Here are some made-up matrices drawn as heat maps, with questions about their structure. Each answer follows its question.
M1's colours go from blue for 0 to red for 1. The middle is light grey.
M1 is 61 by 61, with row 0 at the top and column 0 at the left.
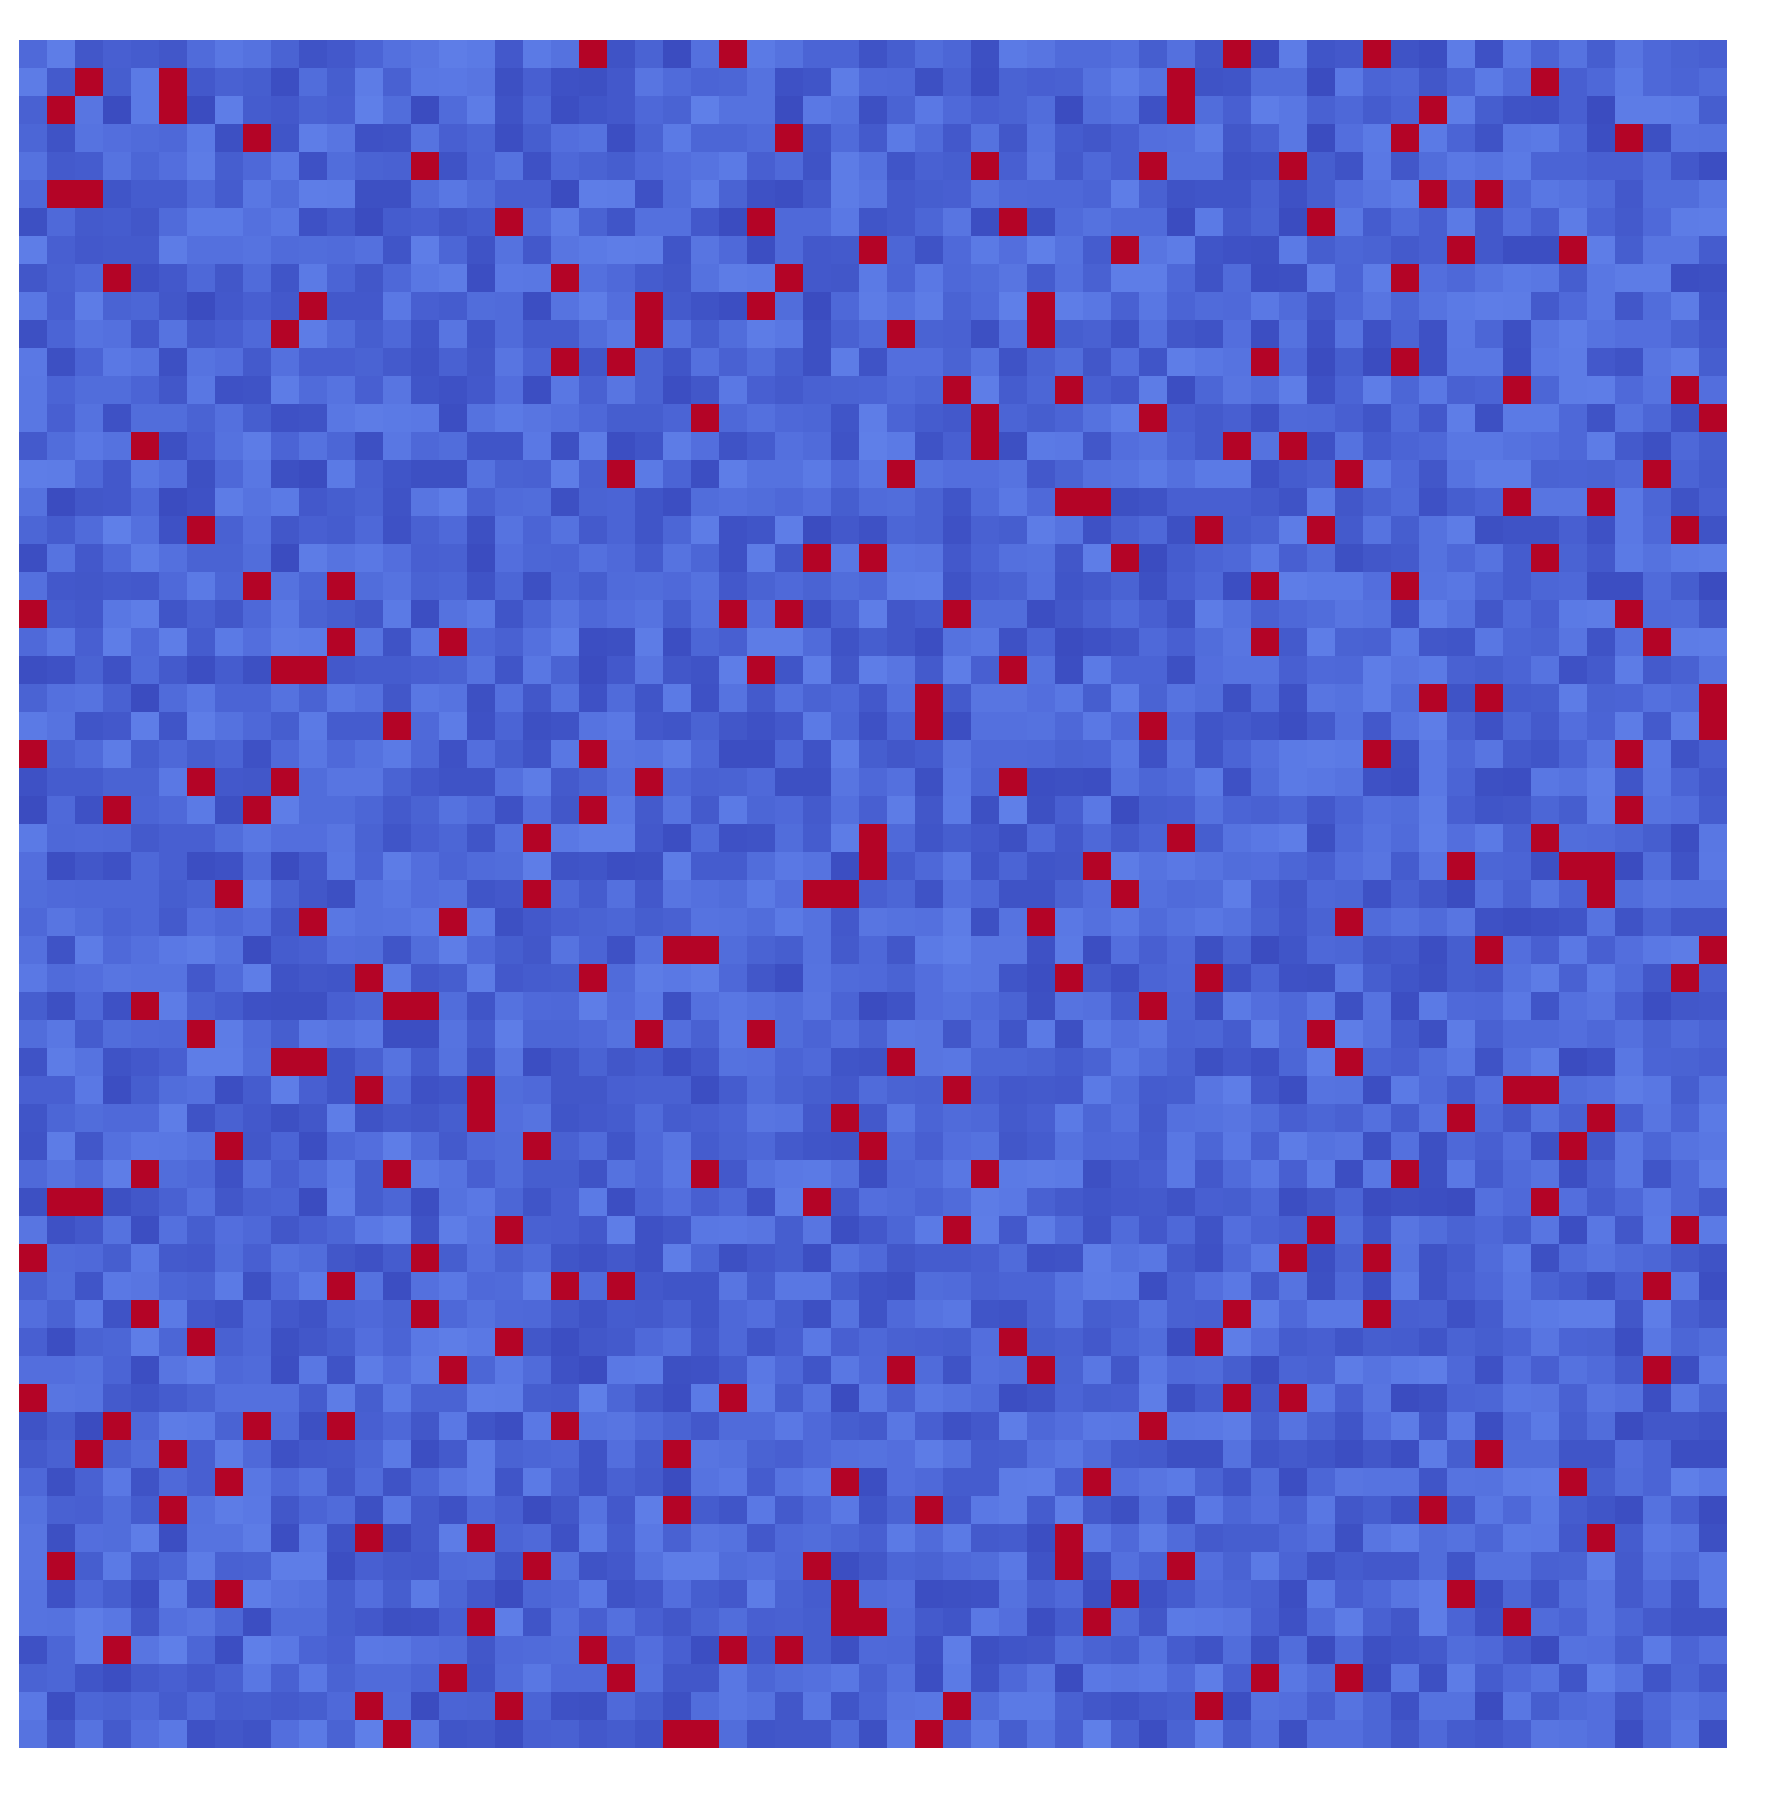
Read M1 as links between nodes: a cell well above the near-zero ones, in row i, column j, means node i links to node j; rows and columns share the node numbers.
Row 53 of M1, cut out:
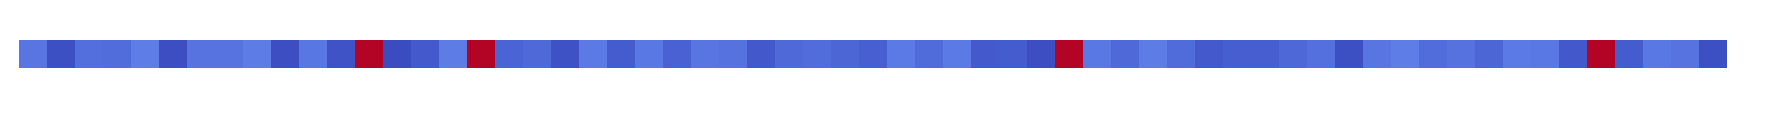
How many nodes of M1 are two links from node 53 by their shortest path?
6
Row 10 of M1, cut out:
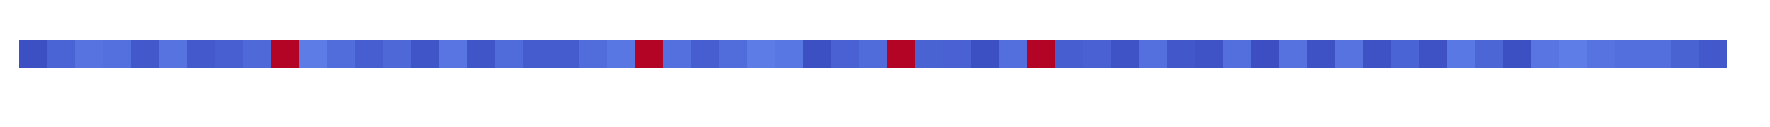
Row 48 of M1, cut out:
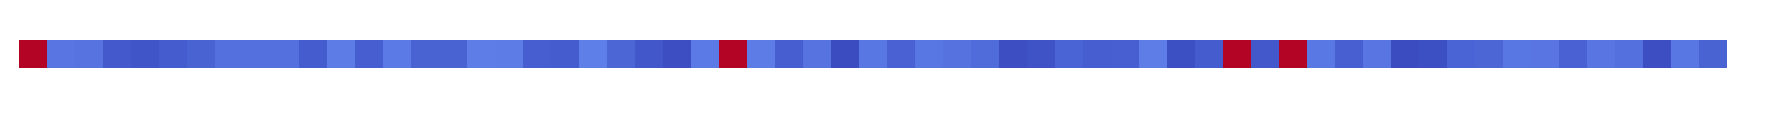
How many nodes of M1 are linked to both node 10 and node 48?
0
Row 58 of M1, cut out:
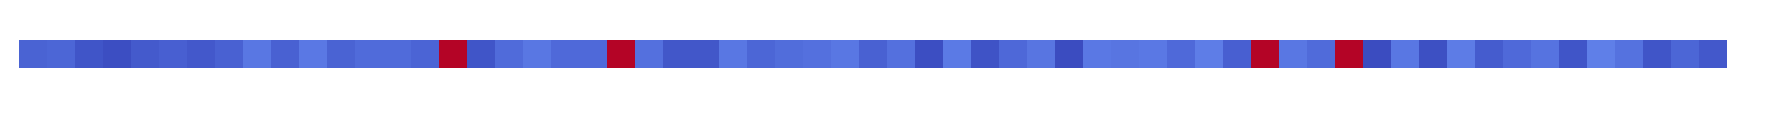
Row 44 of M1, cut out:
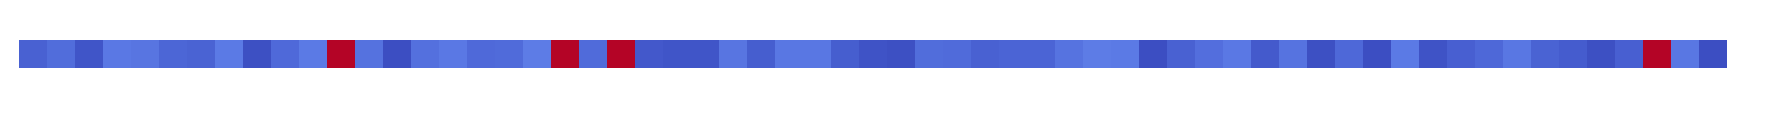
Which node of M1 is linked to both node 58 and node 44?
node 21
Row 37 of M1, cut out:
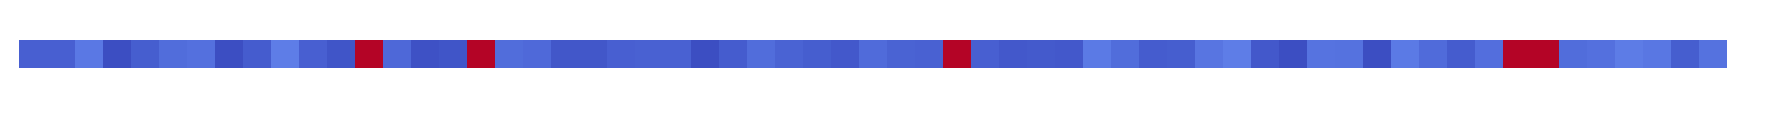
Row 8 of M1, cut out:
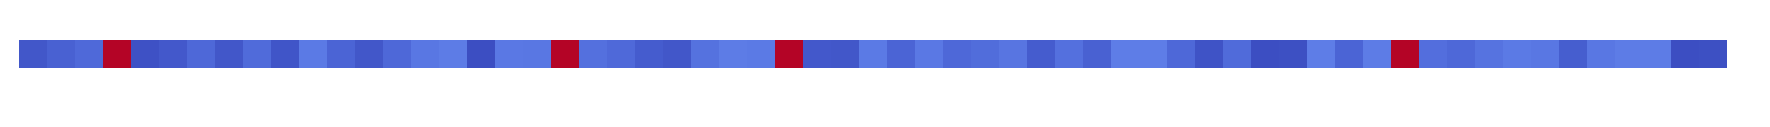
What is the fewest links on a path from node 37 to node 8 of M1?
4
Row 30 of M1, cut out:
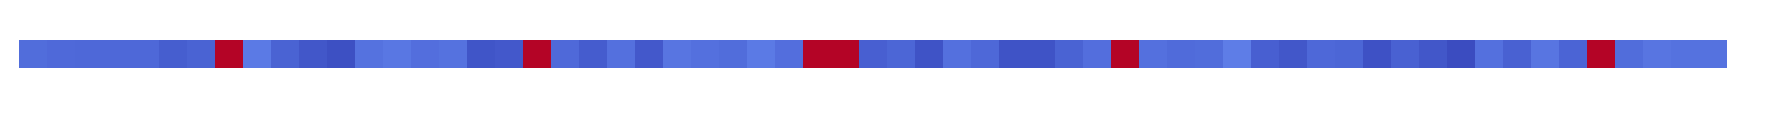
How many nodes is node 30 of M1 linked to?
6
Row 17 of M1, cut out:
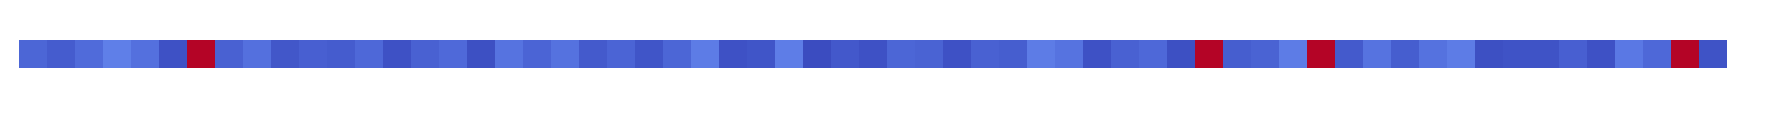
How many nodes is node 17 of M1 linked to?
4
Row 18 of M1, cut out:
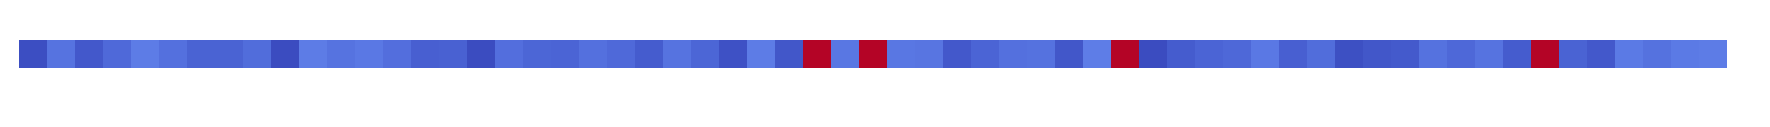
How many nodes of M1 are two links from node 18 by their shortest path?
7
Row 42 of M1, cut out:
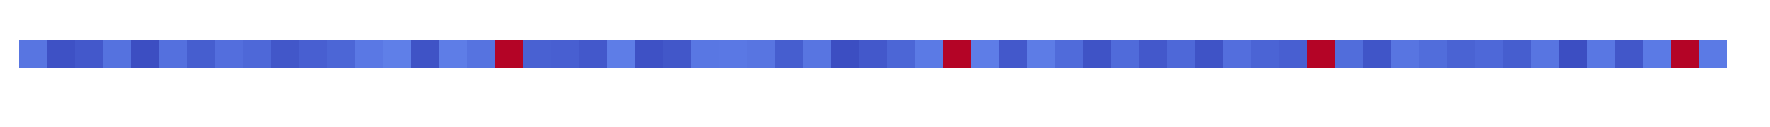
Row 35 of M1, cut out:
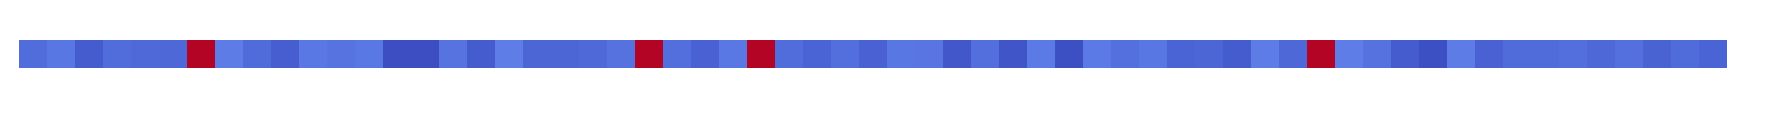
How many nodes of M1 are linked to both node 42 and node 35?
1
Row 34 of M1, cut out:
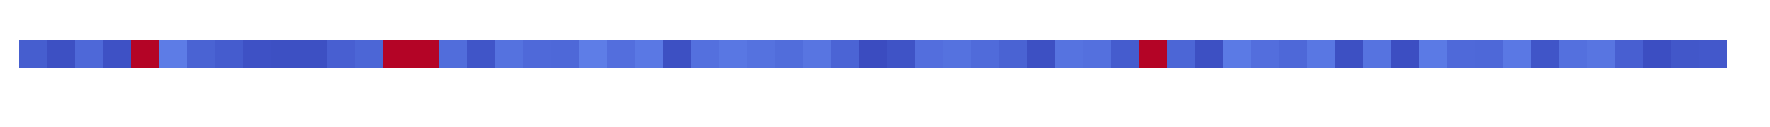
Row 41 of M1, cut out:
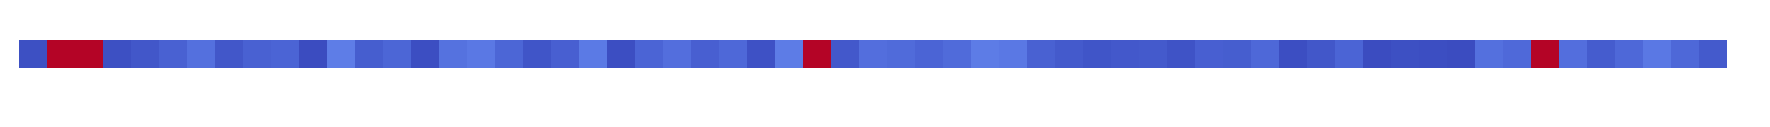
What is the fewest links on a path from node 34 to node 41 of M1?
6
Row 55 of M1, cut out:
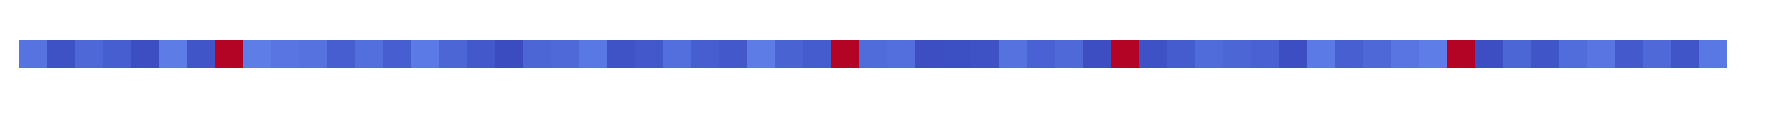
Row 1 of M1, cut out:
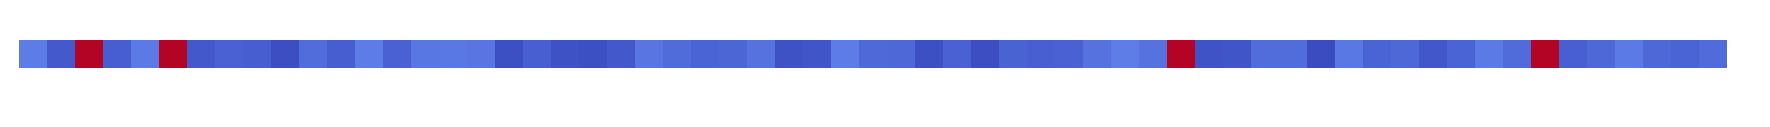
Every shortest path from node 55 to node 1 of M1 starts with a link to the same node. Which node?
node 39
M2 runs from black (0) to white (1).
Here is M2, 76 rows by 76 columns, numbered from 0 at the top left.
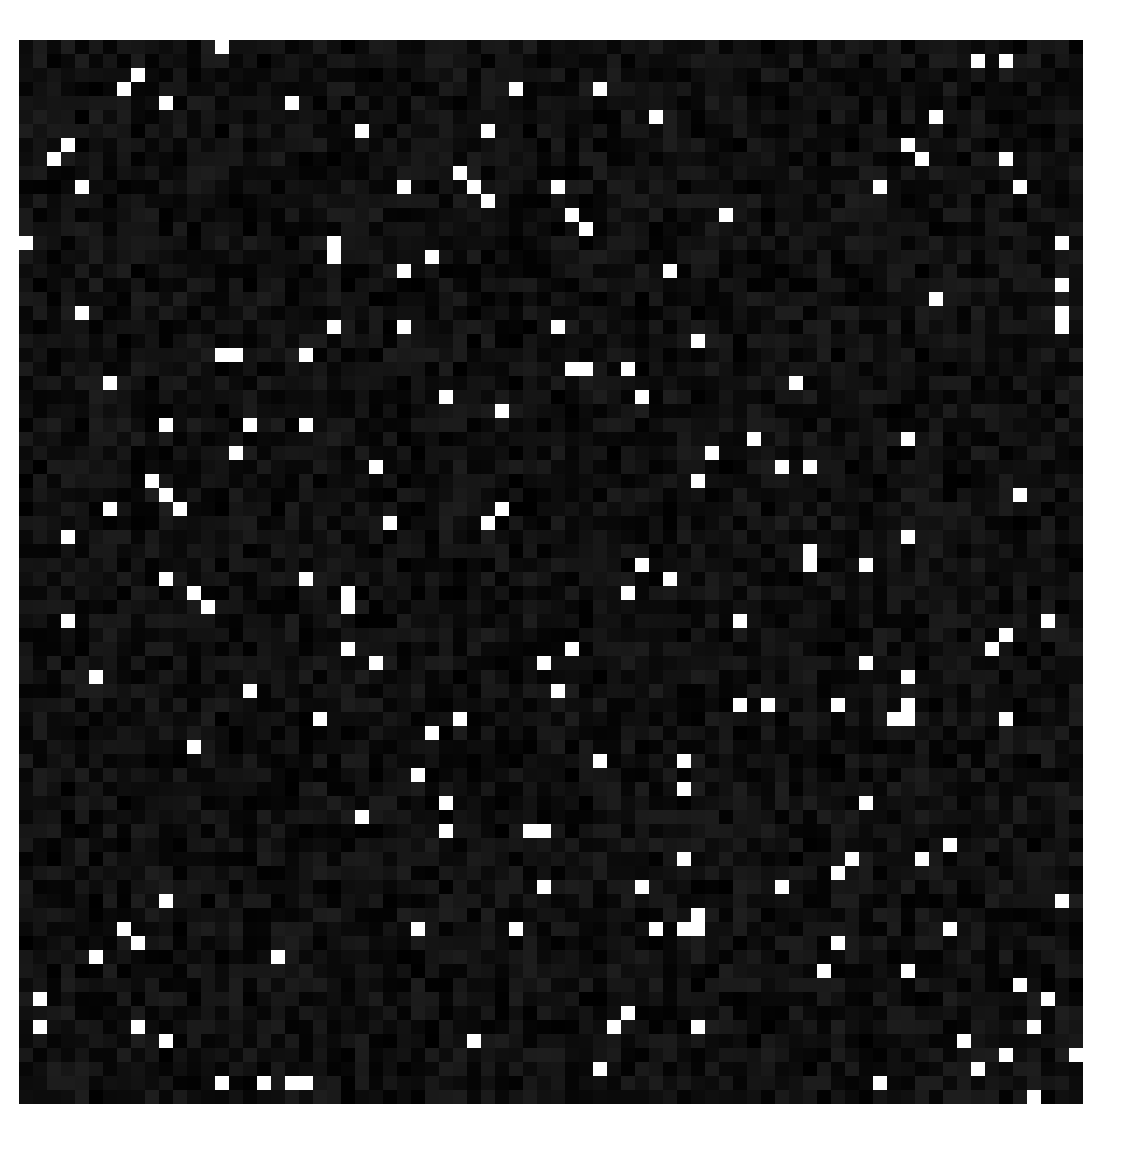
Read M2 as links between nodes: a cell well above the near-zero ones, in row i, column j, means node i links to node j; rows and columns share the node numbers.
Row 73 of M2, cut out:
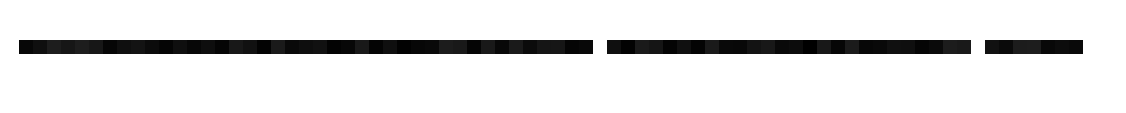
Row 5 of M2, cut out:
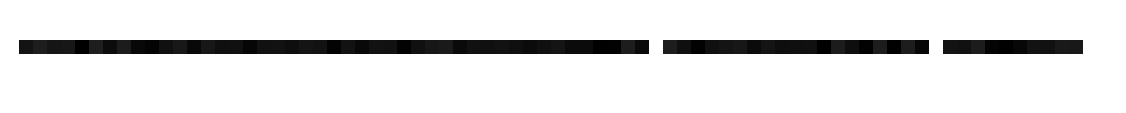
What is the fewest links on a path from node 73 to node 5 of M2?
6
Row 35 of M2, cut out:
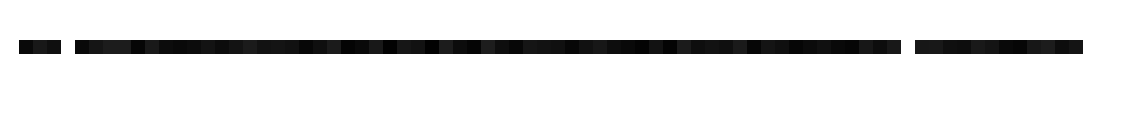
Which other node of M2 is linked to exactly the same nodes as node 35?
node 7
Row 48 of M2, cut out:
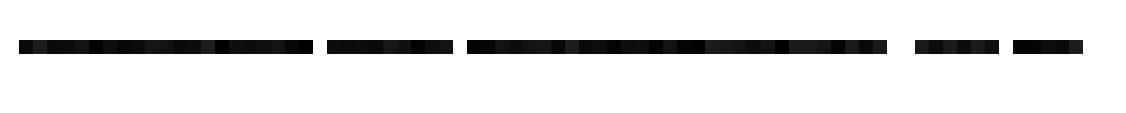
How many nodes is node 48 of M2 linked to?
5
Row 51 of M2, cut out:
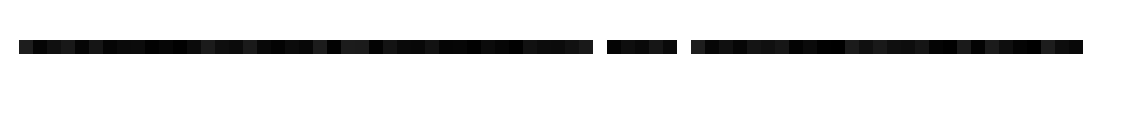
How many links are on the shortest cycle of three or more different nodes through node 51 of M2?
6
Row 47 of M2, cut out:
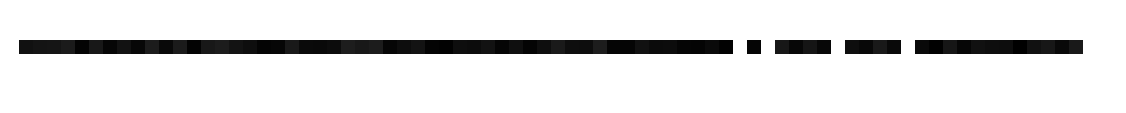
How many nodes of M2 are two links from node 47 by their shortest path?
9
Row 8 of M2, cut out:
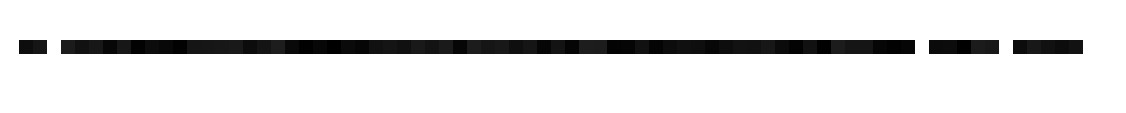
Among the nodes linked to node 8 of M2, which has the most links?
node 70
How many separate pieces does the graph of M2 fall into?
5
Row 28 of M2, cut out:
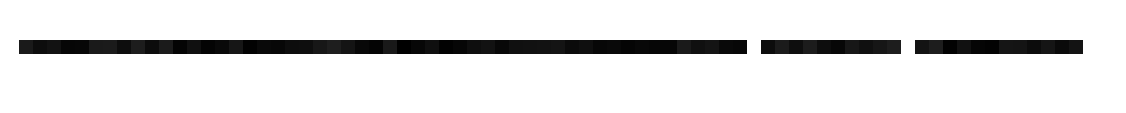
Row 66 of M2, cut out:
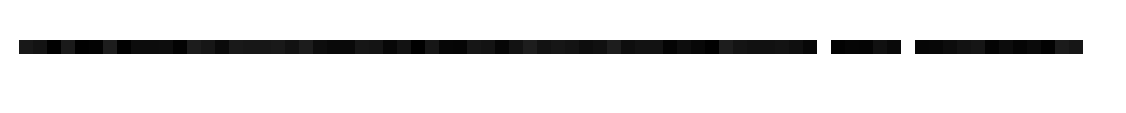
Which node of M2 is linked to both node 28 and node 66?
node 63
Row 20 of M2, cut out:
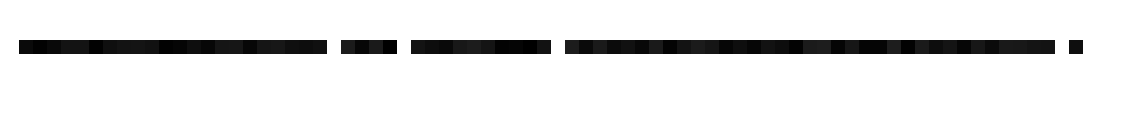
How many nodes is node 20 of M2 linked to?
4
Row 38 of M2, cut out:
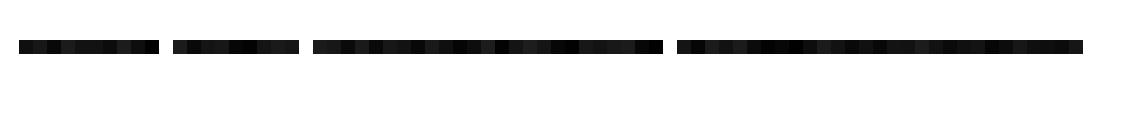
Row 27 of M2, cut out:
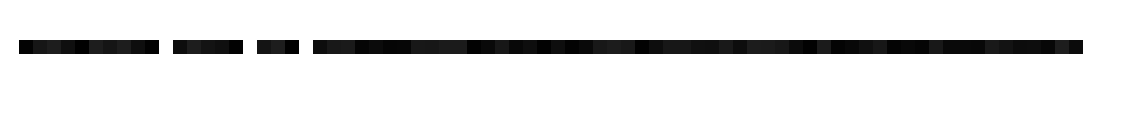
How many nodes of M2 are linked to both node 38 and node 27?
2
